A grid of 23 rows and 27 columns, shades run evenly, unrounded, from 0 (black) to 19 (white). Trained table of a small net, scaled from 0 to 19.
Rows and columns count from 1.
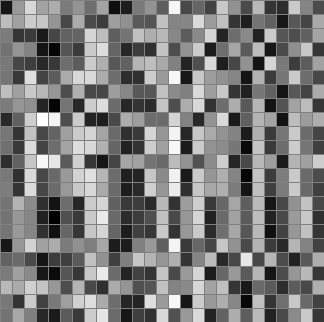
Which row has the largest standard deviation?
9
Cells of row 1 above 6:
18
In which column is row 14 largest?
15
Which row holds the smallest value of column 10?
1
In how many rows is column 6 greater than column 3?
2
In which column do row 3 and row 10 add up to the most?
8
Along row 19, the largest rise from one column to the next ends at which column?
21
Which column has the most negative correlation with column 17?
12
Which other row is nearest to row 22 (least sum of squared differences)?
13
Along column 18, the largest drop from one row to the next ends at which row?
4
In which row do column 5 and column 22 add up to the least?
5
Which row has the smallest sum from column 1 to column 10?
19
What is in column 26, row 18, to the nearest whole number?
10
